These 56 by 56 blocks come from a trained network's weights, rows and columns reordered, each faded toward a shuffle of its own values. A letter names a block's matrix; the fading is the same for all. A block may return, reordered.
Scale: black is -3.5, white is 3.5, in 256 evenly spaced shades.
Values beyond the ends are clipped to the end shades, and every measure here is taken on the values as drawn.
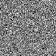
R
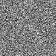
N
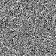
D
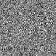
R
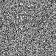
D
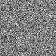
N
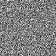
R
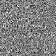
R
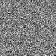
N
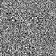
R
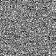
R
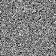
D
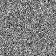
D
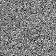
D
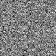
N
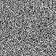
N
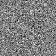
D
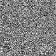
R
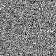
D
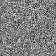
R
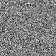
D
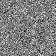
D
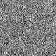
R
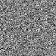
R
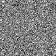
D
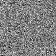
D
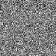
R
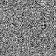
R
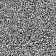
D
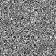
N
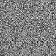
N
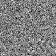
N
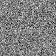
D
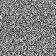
N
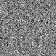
N
